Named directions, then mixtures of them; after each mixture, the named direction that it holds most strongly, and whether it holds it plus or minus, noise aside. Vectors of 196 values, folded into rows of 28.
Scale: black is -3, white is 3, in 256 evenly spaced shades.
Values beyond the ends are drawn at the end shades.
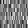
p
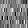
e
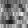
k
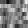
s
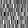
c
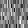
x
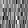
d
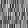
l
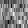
x, plus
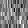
x, plus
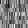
l, minus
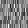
l, plus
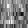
k, minus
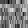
s, plus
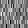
c, minus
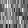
x, plus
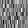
c, minus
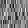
l, plus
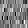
e, plus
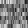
s, minus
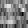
k, minus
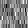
e, minus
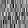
c, minus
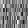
d, plus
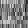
l, minus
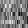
k, minus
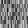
p, minus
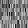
l, minus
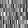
c, minus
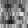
k, plus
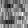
k, plus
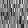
x, minus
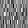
c, minus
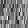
d, minus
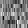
x, plus
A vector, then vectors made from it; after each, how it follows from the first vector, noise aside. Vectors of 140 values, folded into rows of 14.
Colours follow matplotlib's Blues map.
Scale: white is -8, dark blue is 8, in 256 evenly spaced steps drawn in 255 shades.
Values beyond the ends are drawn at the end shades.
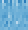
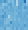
partly zeroed.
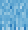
reversed, negated.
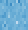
partly zeroed.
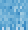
reversed, negated.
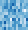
wrapped around, scaled up.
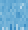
reversed, negated, partly zeroed.
